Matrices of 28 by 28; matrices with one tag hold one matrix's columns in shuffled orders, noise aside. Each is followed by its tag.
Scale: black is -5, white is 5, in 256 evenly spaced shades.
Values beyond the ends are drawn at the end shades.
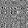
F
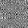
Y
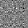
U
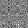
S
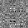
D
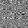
Y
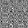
D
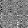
S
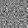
D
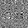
Y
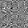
U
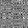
Y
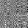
S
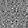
D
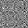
U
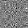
U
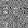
F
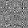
U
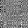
S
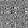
F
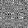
Y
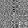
S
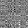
S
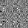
D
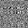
F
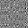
U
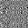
F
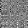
S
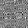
Y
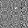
U
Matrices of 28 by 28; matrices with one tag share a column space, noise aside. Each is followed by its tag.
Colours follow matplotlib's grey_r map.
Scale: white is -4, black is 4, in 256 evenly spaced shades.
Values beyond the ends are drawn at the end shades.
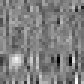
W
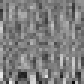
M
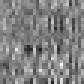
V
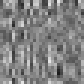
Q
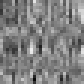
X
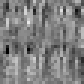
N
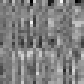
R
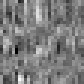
X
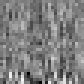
M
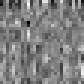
Q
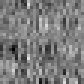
V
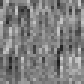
N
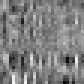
W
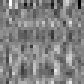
Q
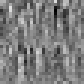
N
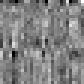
R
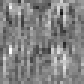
N
